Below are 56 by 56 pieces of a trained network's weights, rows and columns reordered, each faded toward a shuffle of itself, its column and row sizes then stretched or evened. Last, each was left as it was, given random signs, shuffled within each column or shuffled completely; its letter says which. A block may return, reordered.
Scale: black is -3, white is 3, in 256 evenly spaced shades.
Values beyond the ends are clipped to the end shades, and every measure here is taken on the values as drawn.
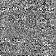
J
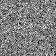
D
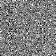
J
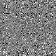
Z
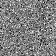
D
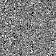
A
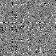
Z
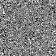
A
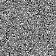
A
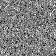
D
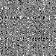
J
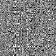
J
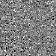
J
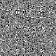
J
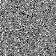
A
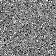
D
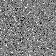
D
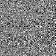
Z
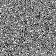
D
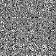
Z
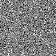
A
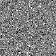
A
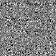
J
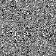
Z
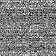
J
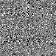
Z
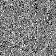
A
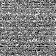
J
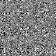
Z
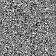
A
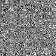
J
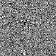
Z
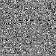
Z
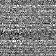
J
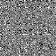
Z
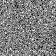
D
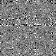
J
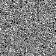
A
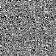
Z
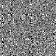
J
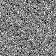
D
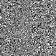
A
